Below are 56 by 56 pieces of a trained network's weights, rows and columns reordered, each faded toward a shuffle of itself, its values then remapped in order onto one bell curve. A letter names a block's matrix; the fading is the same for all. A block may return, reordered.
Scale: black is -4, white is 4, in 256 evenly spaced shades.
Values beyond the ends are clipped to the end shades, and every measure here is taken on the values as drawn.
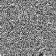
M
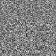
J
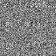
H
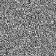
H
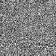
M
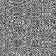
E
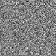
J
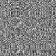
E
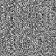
J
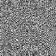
E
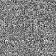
M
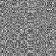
E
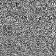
H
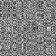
E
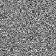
M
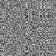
E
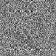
H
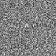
J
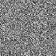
H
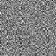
J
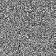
M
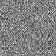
J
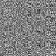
E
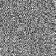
J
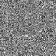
H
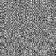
E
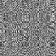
E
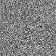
M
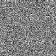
M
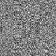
J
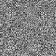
H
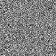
H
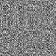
J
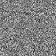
H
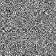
H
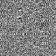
J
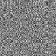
J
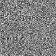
H
